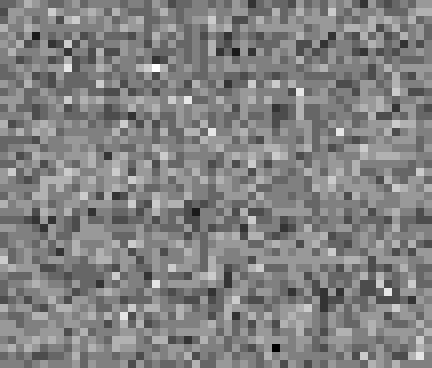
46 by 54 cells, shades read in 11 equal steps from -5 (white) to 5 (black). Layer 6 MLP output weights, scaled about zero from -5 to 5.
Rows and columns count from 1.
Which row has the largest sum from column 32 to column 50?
38
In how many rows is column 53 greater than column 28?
22
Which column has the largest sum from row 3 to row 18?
30
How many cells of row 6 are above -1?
39
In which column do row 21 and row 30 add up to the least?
32
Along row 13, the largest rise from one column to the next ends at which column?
25
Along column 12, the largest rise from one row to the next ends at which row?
27
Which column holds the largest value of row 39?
41
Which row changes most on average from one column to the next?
5
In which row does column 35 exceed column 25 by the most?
44
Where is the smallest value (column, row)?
20, 9
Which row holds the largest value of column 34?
21
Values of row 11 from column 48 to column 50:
1 0 -2
